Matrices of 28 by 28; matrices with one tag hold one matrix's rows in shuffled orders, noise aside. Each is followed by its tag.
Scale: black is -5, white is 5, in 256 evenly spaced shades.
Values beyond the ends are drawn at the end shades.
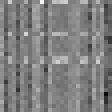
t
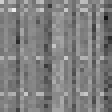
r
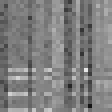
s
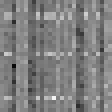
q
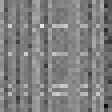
t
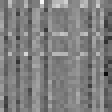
t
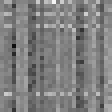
q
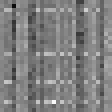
q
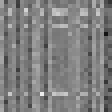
t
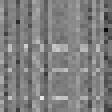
t
